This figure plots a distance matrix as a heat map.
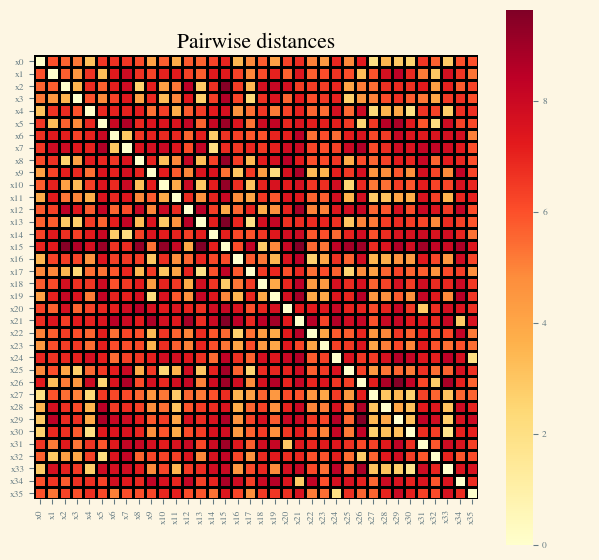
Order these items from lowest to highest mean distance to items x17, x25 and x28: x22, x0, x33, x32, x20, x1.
x0, x33, x22, x32, x1, x20
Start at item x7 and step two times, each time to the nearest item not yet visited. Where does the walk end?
x6
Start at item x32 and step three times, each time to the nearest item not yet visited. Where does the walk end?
x1
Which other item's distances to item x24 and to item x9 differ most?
x19
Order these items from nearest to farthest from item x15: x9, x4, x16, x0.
x9, x16, x0, x4
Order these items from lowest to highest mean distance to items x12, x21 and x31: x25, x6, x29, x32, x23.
x23, x32, x6, x25, x29
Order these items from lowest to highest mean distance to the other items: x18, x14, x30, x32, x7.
x30, x32, x18, x14, x7
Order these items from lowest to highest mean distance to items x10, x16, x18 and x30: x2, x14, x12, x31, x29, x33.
x33, x29, x12, x2, x14, x31
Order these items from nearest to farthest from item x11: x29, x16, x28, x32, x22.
x28, x29, x16, x22, x32
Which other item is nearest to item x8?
x2
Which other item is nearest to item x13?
x17
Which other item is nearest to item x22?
x16
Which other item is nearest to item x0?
x27
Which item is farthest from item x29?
x26
